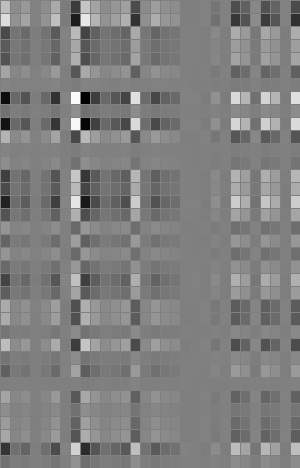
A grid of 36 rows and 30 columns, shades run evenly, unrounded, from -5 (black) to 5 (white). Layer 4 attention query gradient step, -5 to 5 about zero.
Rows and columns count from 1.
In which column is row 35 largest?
8
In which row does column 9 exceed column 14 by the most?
2
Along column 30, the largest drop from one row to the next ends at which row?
11
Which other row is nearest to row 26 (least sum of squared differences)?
28
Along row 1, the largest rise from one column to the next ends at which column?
9
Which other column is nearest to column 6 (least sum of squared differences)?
10
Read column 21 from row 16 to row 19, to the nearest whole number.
0 0 0 0
